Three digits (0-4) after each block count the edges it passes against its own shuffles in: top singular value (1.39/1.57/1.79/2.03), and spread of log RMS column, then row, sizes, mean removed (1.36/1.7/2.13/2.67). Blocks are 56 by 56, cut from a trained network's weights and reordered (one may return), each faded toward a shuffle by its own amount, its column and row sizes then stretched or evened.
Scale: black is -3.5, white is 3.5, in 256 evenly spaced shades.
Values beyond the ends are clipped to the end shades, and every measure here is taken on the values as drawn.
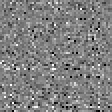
2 1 3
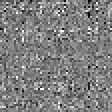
0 3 3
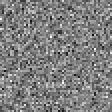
0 1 1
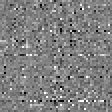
2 2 3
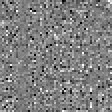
0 3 0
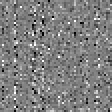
0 4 0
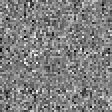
0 2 2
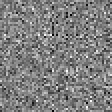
3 3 1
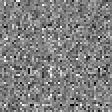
0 3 3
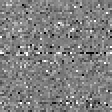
1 0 3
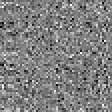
2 2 1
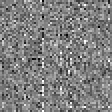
2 3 1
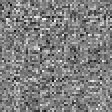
3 1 2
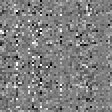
0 4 3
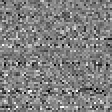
1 0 4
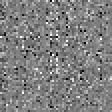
1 3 1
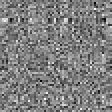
4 1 1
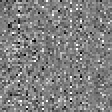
0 3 0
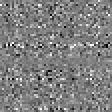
2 2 4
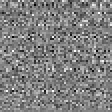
4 1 4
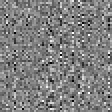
3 4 2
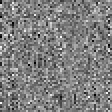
1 3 0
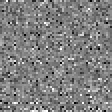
1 1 3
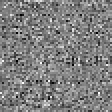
1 1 3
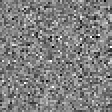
1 1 1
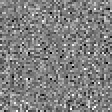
1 0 1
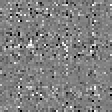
1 3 3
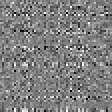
4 3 4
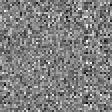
3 2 1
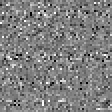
0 0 3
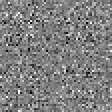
1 2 2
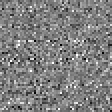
1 0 3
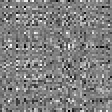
4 4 4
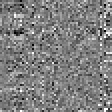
3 4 3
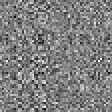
4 3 2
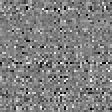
2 1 4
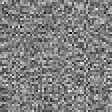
4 2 1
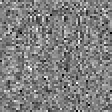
3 2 0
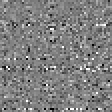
1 2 3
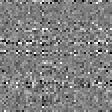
4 2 4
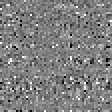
1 2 3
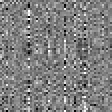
4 4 0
